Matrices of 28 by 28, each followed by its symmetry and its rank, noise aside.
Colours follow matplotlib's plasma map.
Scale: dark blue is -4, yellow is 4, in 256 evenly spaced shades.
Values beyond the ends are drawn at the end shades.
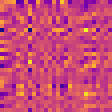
no symmetry, rank three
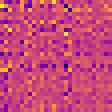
no symmetry, rank four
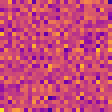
antisymmetric, rank four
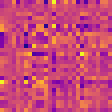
no symmetry, rank three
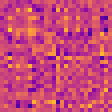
symmetric, rank four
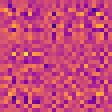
antisymmetric, rank four
